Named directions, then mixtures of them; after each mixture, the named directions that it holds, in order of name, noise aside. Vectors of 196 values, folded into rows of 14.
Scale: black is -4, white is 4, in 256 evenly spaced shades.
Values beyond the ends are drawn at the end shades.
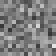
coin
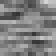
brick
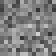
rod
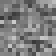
brick, coin, rod.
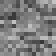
brick, coin, rod.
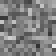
brick, coin.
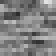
brick.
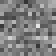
brick, coin.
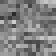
brick, coin, rod.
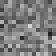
coin, rod.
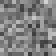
brick, coin.
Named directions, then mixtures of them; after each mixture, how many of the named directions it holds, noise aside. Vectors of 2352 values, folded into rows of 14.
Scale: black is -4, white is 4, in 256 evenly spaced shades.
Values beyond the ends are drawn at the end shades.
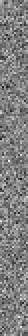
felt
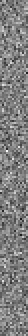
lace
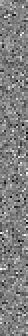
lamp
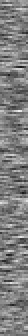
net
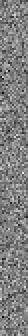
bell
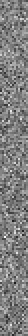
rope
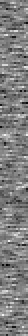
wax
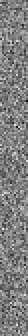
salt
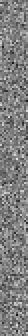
two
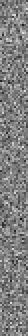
three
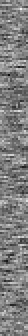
one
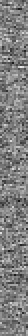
four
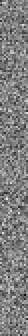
two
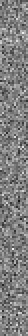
four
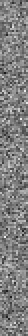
three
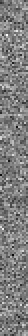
three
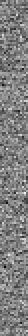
four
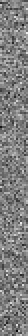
three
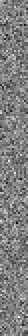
one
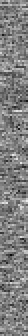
two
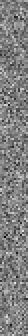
one
